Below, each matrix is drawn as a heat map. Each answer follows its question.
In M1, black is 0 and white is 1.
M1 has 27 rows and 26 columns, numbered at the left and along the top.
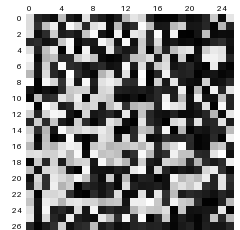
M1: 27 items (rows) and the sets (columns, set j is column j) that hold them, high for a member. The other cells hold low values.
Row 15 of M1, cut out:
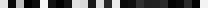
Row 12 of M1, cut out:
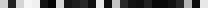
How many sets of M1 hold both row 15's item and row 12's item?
5
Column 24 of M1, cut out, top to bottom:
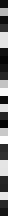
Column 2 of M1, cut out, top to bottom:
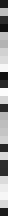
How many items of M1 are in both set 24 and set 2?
7
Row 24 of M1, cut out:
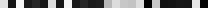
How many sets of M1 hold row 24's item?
11
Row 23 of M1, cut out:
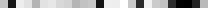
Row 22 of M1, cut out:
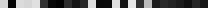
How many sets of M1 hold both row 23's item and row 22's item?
8
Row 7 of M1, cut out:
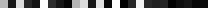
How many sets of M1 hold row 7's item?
8
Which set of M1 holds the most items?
14
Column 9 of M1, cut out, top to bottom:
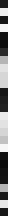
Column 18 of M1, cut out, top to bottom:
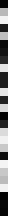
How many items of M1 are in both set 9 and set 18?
6
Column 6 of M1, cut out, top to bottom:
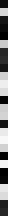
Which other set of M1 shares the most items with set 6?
19
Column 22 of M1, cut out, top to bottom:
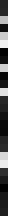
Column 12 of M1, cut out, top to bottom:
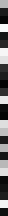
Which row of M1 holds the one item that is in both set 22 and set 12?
20
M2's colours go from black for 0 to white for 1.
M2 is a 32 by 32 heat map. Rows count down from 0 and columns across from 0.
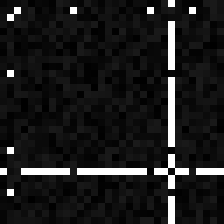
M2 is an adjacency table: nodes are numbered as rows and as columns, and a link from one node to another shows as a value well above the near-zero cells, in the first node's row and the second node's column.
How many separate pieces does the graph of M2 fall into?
2
